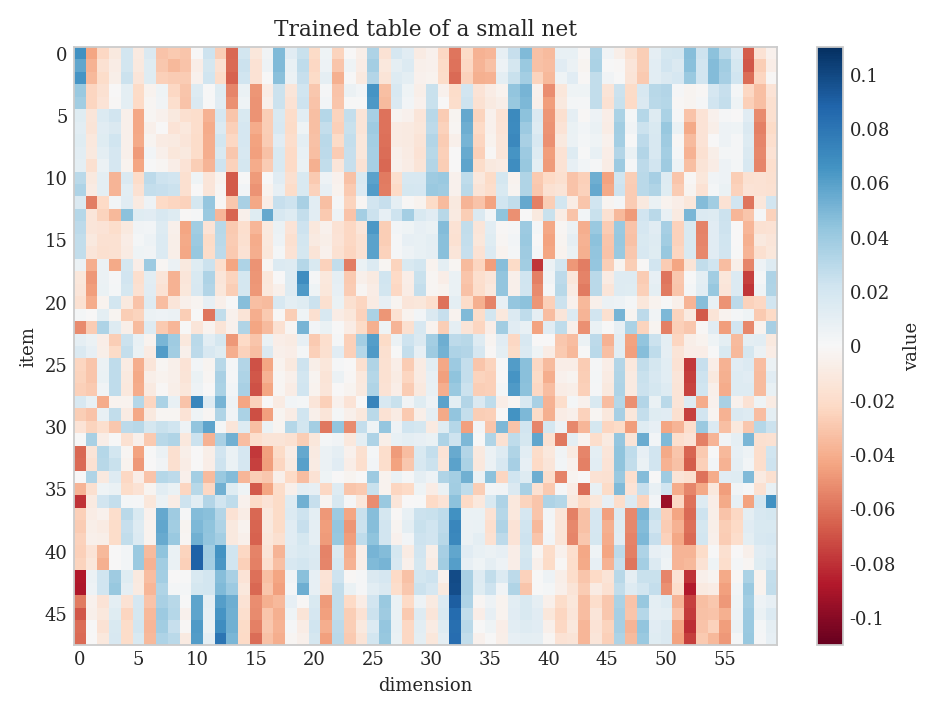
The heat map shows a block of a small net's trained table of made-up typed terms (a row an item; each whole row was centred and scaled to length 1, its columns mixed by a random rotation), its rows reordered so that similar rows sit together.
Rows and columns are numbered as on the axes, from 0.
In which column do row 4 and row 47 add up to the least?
15
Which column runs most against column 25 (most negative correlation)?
59
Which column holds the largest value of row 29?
37
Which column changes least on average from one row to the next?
17
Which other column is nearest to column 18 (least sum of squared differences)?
20
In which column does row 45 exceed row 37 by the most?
13
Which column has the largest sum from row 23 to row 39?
32
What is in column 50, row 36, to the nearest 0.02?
-0.1
